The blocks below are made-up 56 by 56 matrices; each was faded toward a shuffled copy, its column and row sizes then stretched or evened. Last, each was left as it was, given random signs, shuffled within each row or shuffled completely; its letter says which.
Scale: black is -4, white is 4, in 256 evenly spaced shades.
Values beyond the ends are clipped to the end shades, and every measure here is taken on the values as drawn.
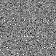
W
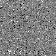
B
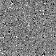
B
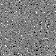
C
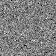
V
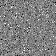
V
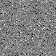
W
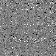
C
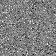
V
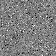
V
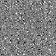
C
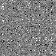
B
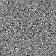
W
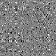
C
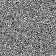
V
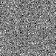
C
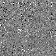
B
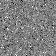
V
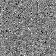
V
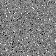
V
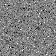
V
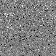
W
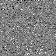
W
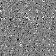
B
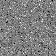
V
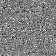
W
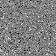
W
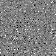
B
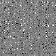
C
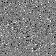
W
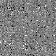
C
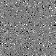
C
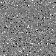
W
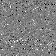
W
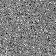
V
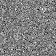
W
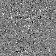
B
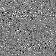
W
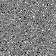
W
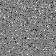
W
